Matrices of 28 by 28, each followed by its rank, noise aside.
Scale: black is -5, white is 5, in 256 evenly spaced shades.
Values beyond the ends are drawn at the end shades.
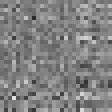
four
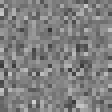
six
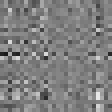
three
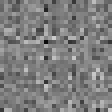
four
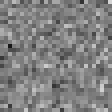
six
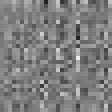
four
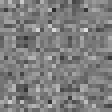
four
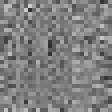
six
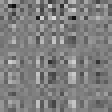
two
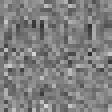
six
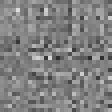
four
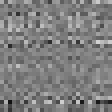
three
